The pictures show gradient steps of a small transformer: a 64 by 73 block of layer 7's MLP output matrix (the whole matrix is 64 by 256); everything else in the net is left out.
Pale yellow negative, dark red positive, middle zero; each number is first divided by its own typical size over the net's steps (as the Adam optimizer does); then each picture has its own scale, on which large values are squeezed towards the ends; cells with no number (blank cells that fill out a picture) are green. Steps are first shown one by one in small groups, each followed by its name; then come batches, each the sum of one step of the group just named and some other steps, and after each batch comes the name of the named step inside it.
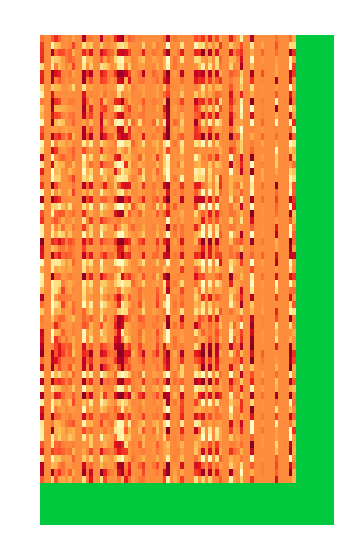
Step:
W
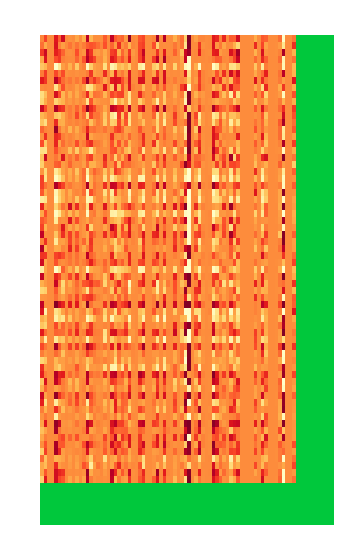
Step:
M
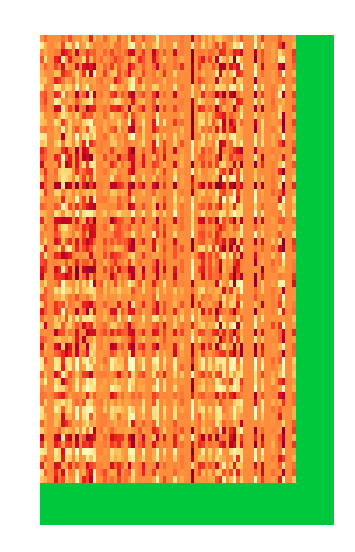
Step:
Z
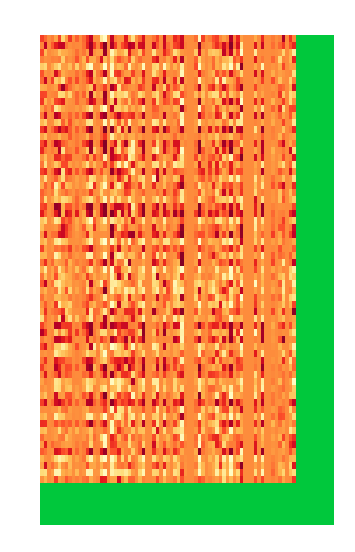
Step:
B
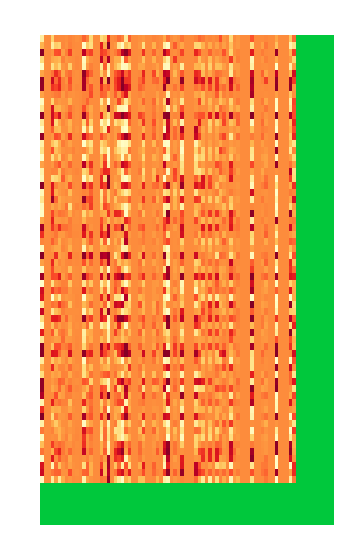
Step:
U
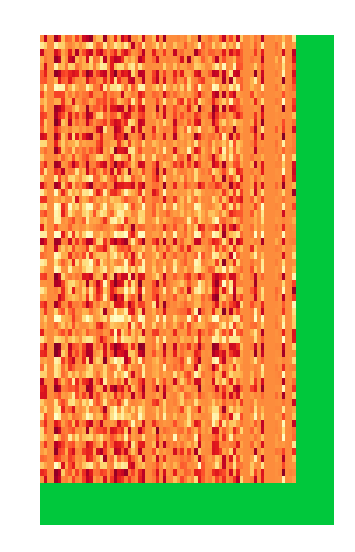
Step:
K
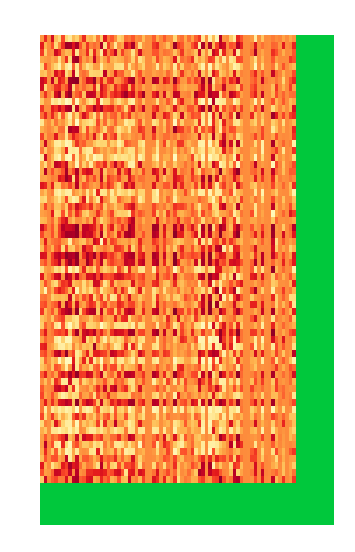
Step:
U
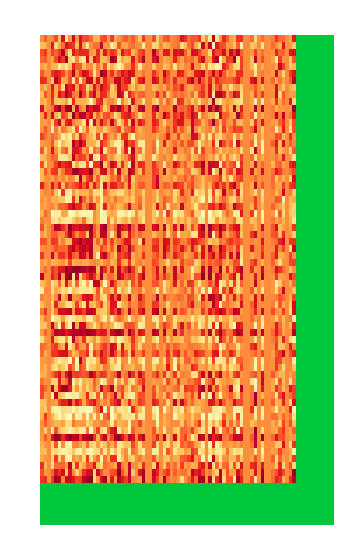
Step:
Z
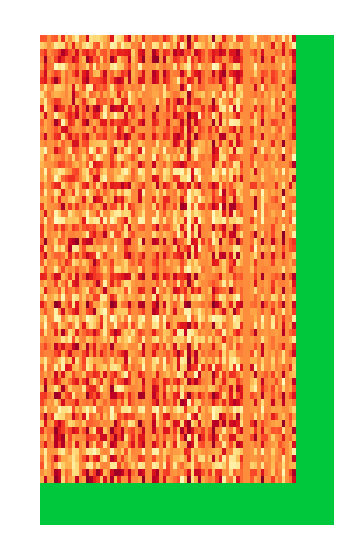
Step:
M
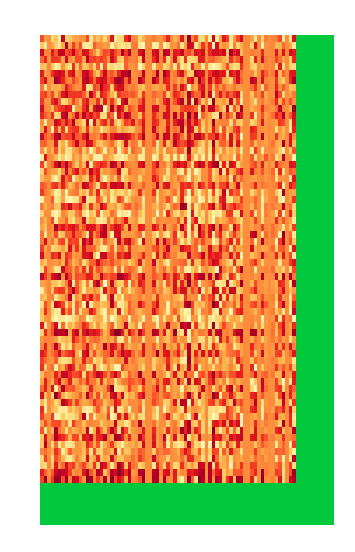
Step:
M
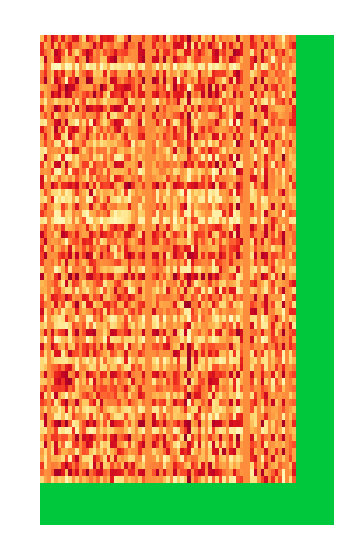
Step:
M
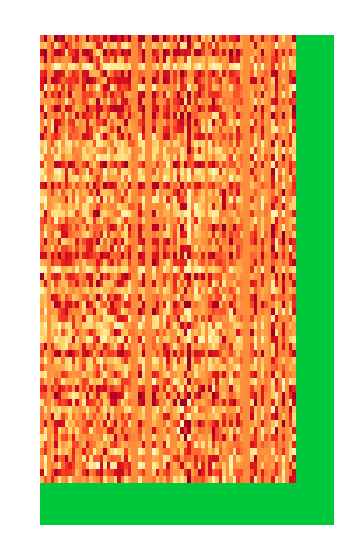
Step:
M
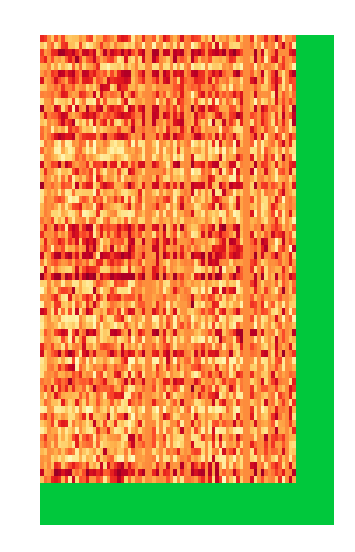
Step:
Z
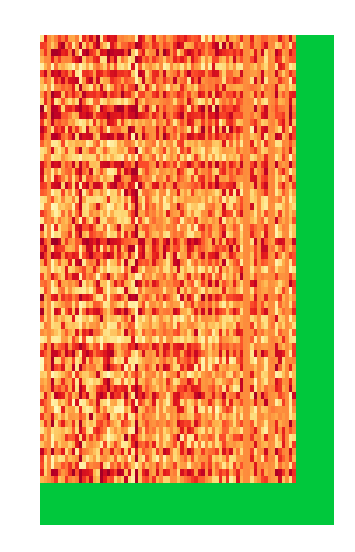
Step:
Z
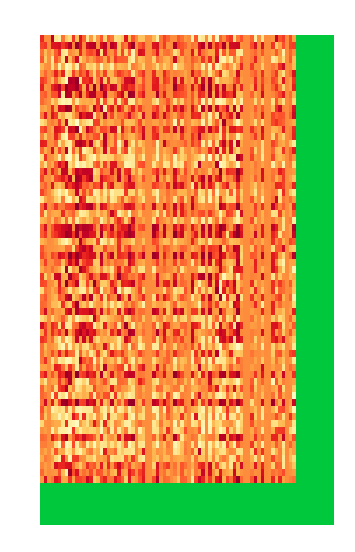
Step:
B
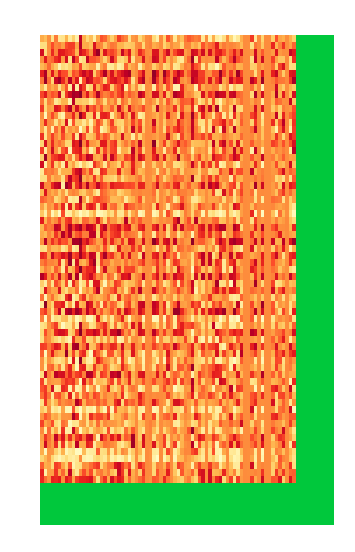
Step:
Z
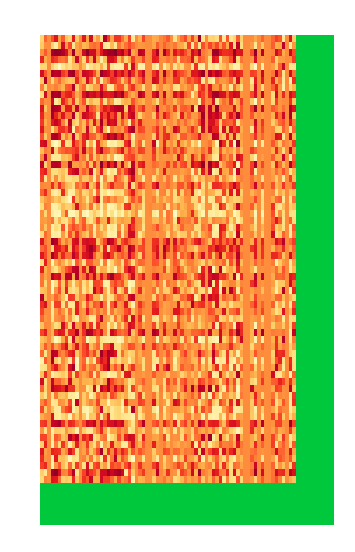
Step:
Z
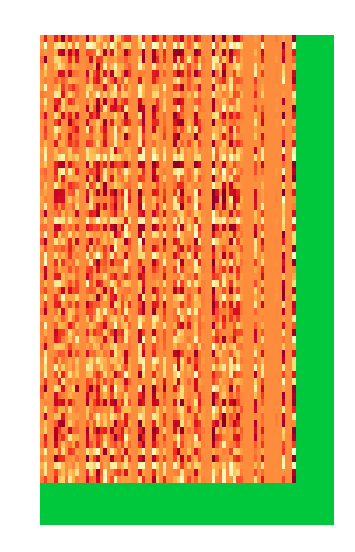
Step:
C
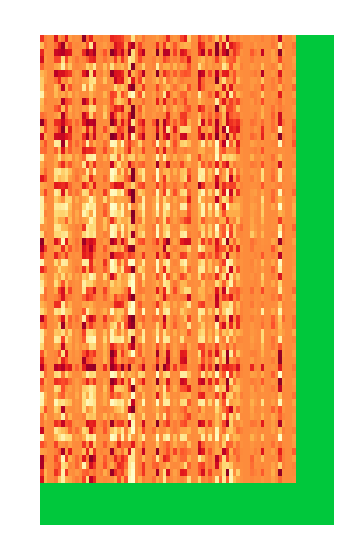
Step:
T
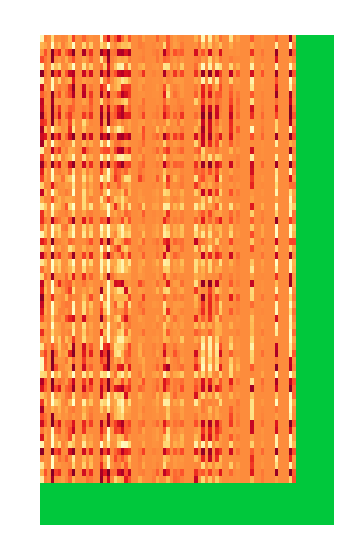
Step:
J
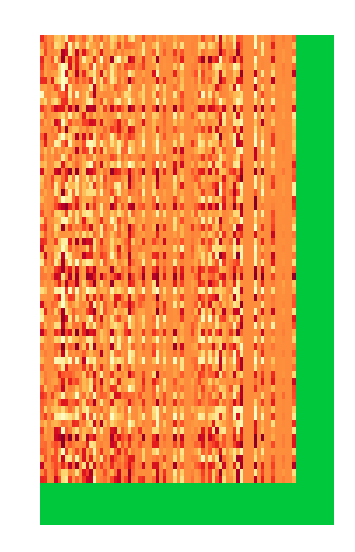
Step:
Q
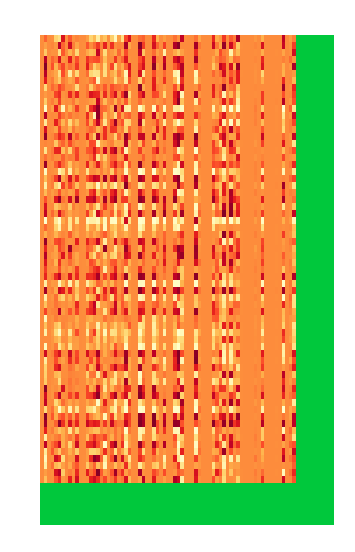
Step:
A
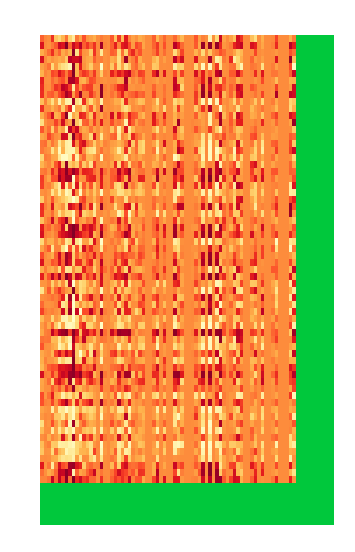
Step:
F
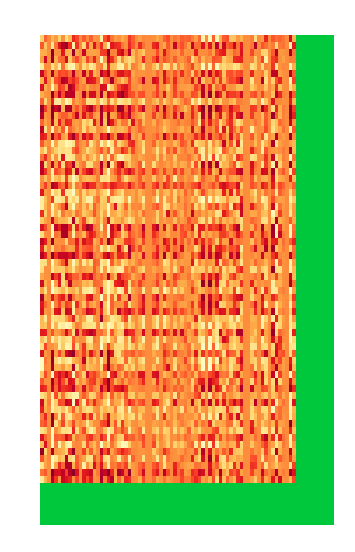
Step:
J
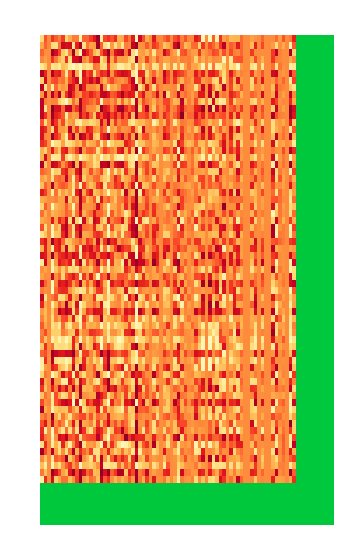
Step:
J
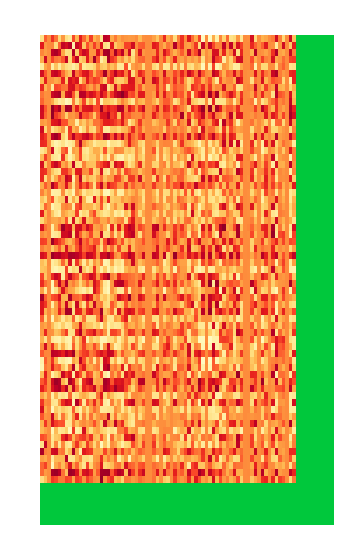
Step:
J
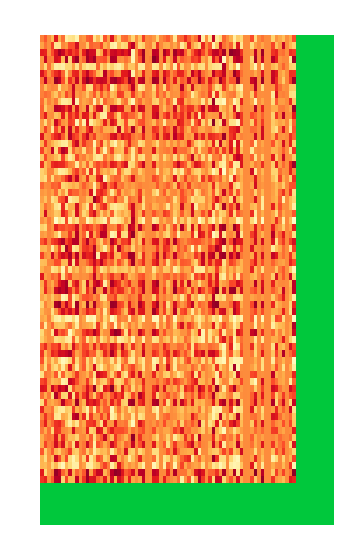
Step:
C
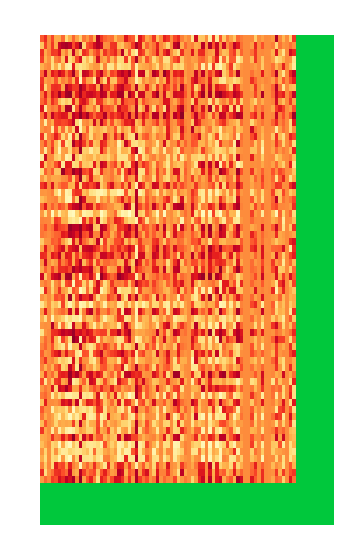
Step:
F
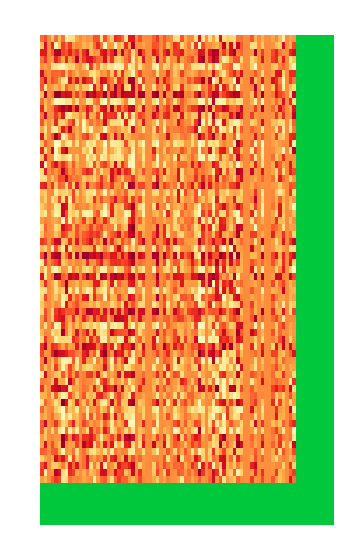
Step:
Q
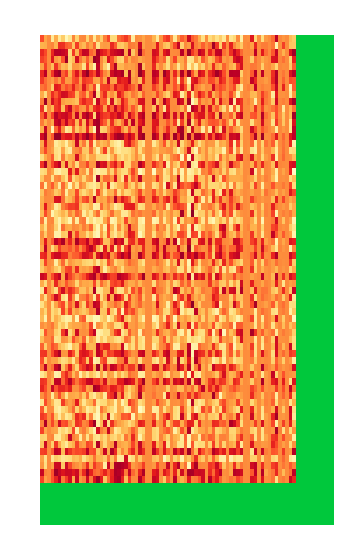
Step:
A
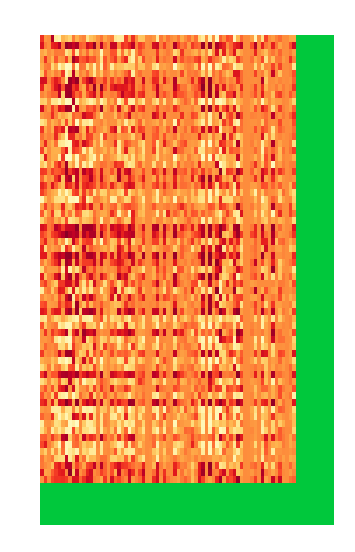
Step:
F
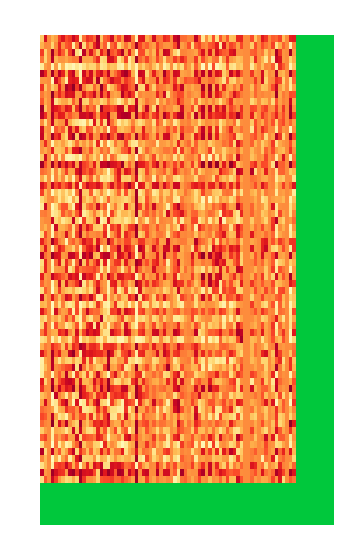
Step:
J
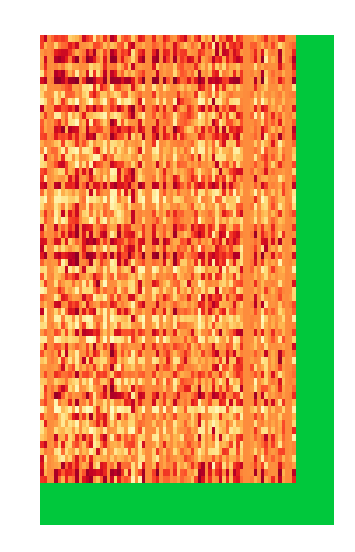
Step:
T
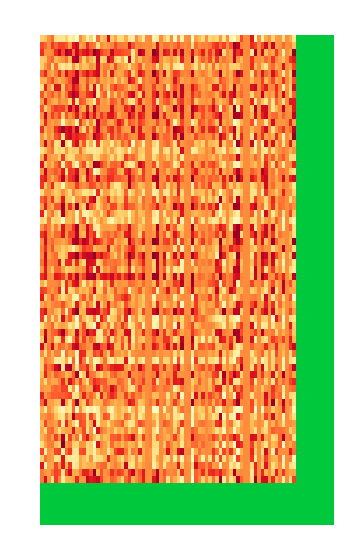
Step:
Q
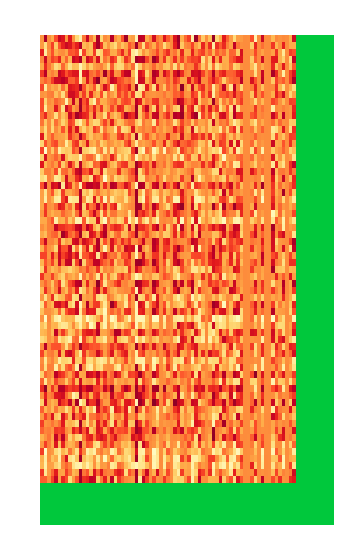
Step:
C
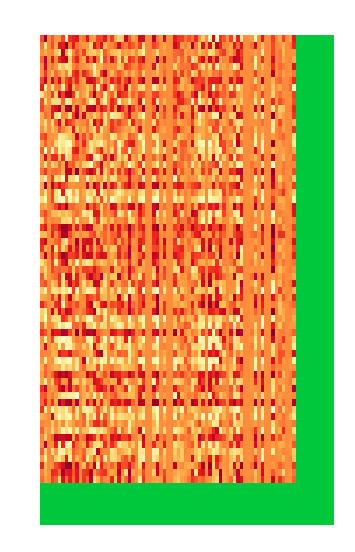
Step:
Q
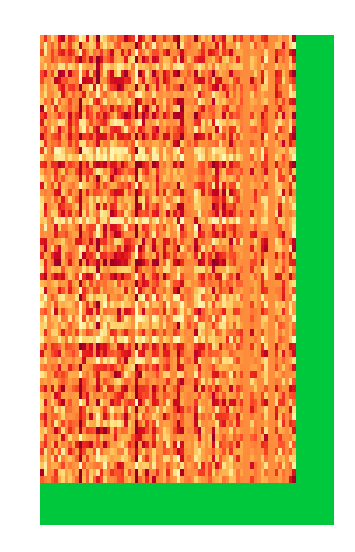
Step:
C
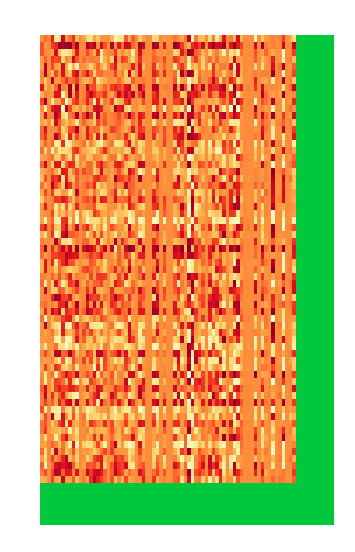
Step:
A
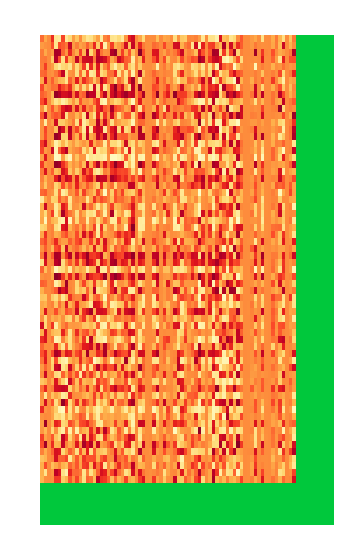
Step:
A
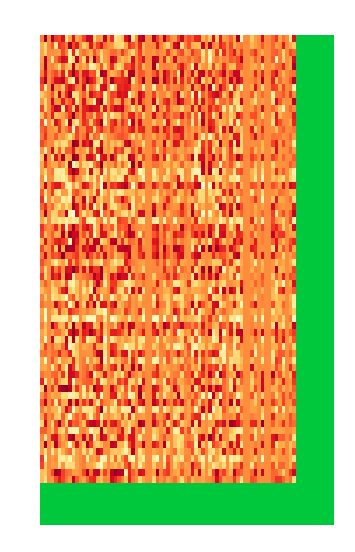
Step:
A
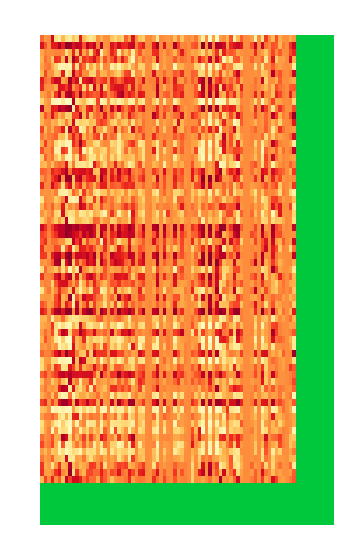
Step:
F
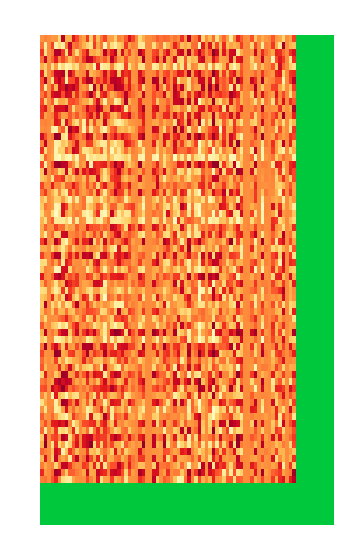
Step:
C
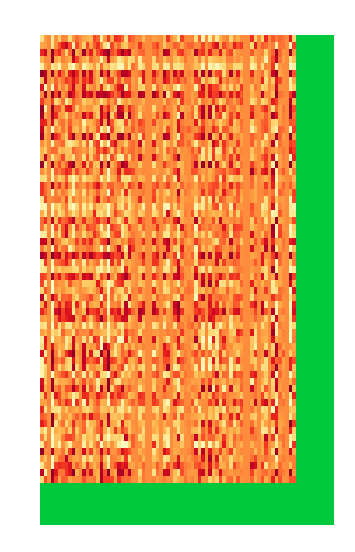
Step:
J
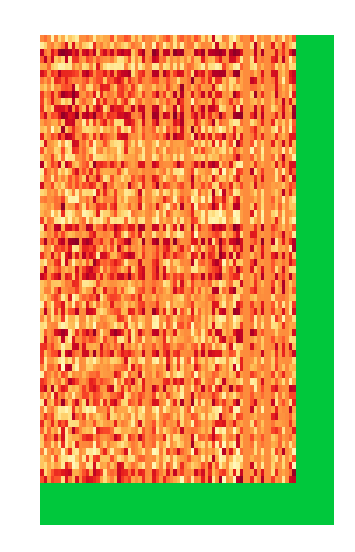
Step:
C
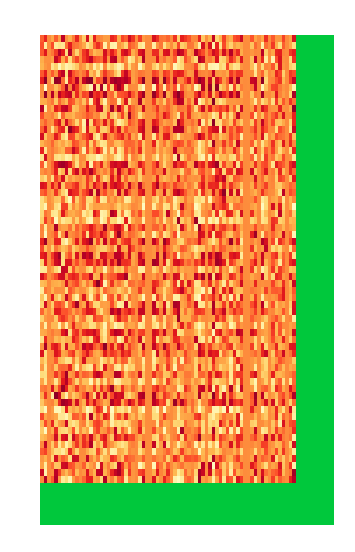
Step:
C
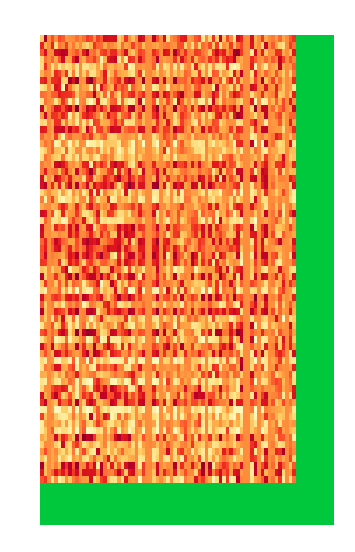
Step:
Q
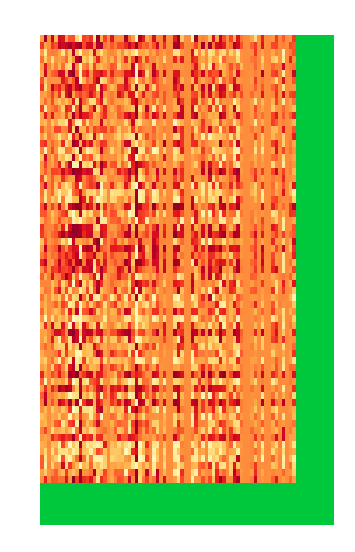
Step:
F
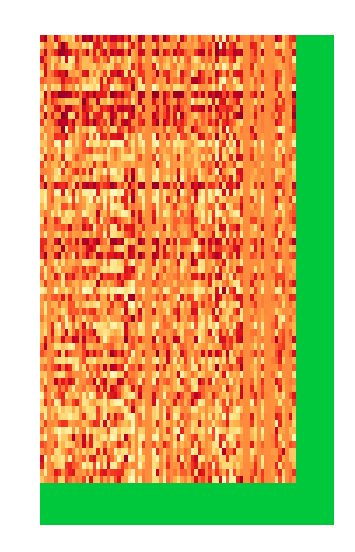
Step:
T
